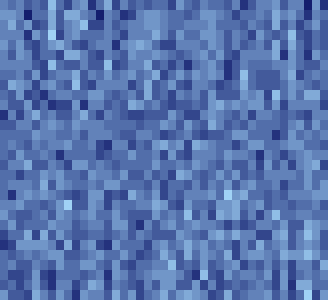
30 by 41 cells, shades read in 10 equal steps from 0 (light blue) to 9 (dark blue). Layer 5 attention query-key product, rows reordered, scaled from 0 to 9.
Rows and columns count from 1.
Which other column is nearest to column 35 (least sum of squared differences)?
28
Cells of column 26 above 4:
10
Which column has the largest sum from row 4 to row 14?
29
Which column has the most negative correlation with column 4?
1
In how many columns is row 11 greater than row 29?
18
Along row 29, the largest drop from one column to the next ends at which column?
38
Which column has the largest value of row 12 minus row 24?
39
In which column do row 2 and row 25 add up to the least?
9
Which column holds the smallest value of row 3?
11
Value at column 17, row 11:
2
